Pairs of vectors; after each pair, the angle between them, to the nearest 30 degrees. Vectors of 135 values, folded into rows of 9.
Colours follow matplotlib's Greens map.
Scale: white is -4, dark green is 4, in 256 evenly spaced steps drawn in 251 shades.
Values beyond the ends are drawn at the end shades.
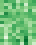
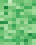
60 degrees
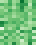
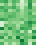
150 degrees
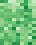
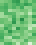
120 degrees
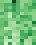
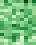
90 degrees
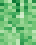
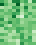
30 degrees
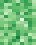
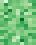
150 degrees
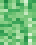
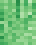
90 degrees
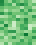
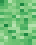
30 degrees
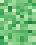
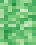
120 degrees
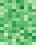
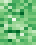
90 degrees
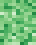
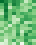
90 degrees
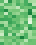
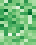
30 degrees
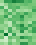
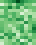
60 degrees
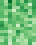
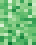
150 degrees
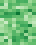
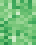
120 degrees
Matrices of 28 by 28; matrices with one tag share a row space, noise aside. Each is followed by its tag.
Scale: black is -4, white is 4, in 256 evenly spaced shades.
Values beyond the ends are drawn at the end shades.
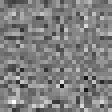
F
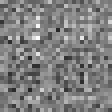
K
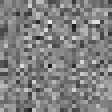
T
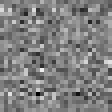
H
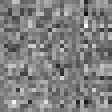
F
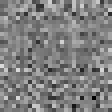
T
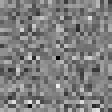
K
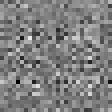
K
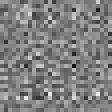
T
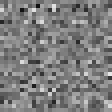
H
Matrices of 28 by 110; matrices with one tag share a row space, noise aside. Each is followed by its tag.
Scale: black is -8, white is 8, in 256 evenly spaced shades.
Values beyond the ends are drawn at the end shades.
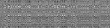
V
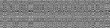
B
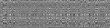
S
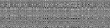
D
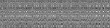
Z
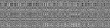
D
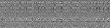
Z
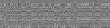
V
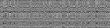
S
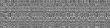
S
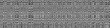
B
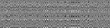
D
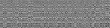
B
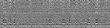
S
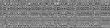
V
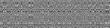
B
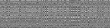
D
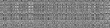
B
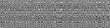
Z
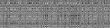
D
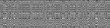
S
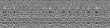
S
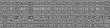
B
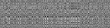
D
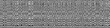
B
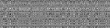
S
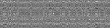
S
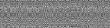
D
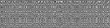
Z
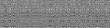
S
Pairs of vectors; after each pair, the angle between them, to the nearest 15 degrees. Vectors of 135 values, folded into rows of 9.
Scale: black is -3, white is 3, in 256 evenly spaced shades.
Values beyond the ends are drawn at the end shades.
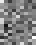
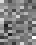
15 degrees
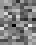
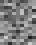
90 degrees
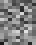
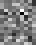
120 degrees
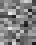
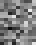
165 degrees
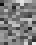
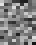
150 degrees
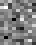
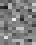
165 degrees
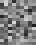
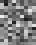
165 degrees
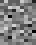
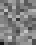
105 degrees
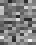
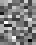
135 degrees
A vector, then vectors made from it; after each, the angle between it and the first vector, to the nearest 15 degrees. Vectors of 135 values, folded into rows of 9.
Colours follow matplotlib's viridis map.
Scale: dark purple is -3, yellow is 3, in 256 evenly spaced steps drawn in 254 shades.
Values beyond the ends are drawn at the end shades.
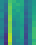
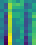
15 degrees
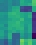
90 degrees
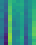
15 degrees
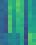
45 degrees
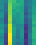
15 degrees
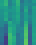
75 degrees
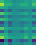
105 degrees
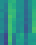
30 degrees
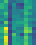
150 degrees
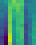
30 degrees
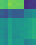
75 degrees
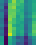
30 degrees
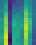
165 degrees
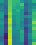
15 degrees
